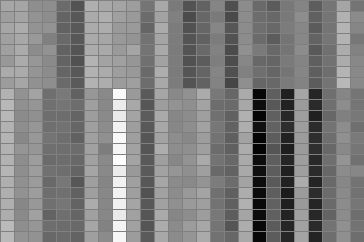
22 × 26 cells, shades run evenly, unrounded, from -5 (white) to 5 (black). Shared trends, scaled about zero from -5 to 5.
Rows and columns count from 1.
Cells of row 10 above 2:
3
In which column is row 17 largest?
19
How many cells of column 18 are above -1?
8
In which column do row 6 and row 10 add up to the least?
9
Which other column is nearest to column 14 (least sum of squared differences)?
15
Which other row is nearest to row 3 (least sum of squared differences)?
7
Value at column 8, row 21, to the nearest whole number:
0
